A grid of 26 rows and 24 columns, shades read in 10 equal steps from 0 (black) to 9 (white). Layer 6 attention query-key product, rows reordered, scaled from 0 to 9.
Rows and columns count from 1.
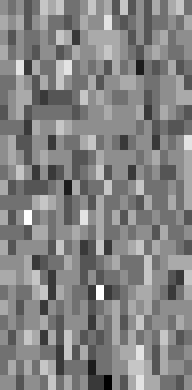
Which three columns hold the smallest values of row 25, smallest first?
12, 8, 20
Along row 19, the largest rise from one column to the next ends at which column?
24
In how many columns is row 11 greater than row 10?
10
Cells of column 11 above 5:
5
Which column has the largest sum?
18
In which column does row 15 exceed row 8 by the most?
4
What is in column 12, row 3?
6
